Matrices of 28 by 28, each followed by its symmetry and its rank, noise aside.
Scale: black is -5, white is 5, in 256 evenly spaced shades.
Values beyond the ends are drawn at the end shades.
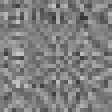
antisymmetric, rank four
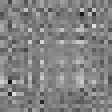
no symmetry, rank three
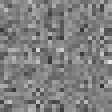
antisymmetric, rank four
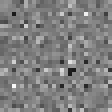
symmetric, rank four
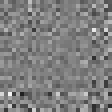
no symmetry, rank three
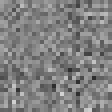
symmetric, rank five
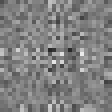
no symmetry, rank four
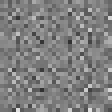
symmetric, rank four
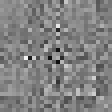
symmetric, rank four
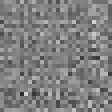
antisymmetric, rank four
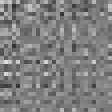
no symmetry, rank three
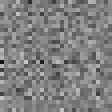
no symmetry, rank five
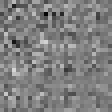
no symmetry, rank five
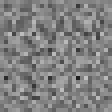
symmetric, rank four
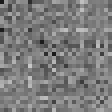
symmetric, rank five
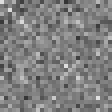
symmetric, rank five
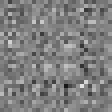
no symmetry, rank four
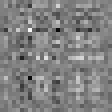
no symmetry, rank three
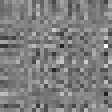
no symmetry, rank four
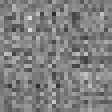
no symmetry, rank five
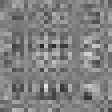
no symmetry, rank three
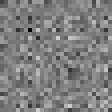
symmetric, rank four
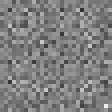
symmetric, rank five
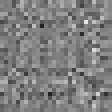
antisymmetric, rank four
